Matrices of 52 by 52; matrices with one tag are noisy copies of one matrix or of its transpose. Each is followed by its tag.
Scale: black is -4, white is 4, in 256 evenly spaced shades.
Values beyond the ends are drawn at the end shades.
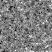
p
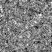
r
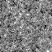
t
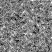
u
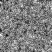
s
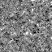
u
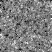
s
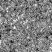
t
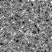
u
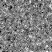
p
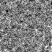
p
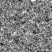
u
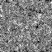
r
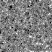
p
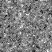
t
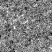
t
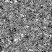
r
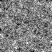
s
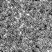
t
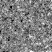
p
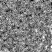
p
